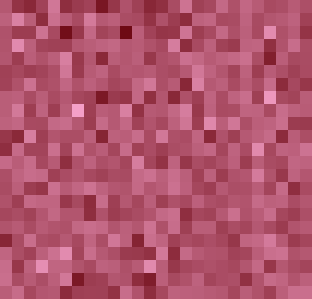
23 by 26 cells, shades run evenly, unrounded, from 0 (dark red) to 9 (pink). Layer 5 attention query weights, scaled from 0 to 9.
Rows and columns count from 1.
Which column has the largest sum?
22
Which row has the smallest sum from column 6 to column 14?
1
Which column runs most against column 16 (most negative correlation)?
3
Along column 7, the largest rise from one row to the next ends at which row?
9
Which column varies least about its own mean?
19
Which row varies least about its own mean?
18
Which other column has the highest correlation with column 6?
14
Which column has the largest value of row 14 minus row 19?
12
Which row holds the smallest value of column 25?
15
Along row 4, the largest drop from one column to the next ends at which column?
16
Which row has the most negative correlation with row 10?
11
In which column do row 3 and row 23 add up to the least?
6
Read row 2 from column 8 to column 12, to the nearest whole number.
7 5 5 4 4
